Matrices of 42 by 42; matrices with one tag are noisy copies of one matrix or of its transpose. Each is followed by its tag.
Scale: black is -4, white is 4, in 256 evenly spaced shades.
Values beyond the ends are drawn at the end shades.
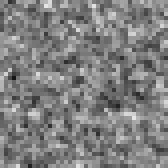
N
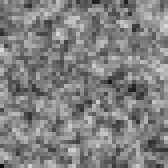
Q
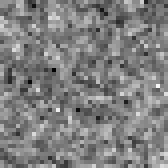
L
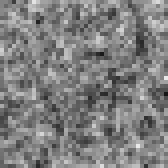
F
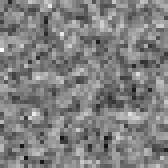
N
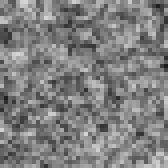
L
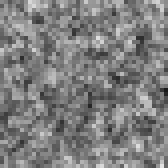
F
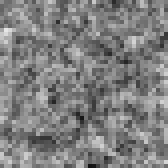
F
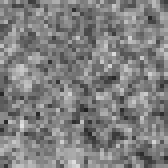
Q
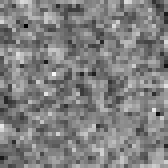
L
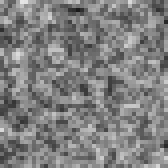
L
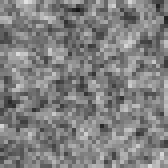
L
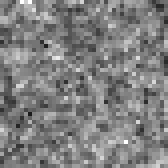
L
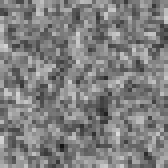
N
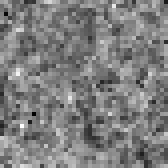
Q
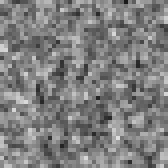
N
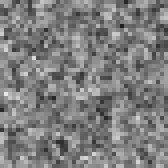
N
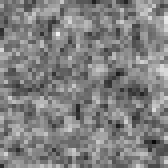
Q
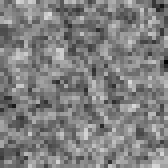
L
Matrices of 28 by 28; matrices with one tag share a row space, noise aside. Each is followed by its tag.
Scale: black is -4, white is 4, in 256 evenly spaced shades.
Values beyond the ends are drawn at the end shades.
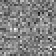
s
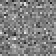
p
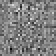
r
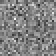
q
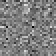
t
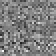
p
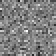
p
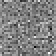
s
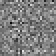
r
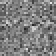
t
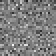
p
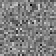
r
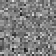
p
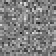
p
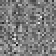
q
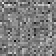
s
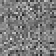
r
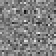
p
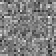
s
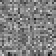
s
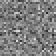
q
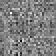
r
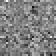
t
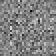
r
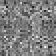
t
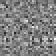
t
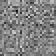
r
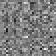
t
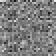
s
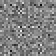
r
